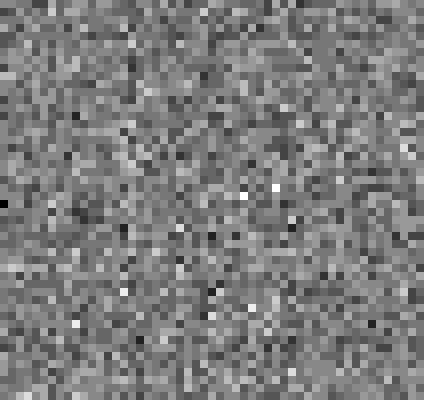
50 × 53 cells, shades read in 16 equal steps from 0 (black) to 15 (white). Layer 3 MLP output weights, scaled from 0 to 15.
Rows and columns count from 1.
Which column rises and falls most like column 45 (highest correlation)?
12
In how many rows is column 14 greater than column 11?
19
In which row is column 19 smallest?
21
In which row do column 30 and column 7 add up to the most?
2
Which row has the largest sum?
34
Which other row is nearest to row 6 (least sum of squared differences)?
23
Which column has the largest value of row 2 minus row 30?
30
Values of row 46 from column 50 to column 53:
7 8 5 8
